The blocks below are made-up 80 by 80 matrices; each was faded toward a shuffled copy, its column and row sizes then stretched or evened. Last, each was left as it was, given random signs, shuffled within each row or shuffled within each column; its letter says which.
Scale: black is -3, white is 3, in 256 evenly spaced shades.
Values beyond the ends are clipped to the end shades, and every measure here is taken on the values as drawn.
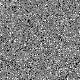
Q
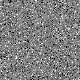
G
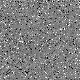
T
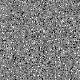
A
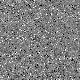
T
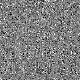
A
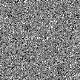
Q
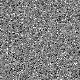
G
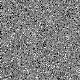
G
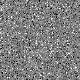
Q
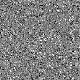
A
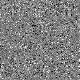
A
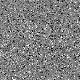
A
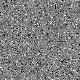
T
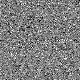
T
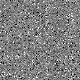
A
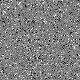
T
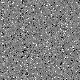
G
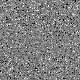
T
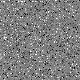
Q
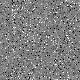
G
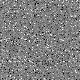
T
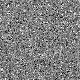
G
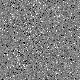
G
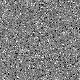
G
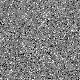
T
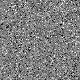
G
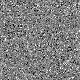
T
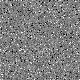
T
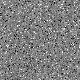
T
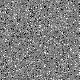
G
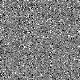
Q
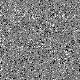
Q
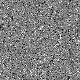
G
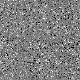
Q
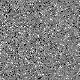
Q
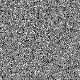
G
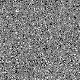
Q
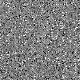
Q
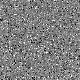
T
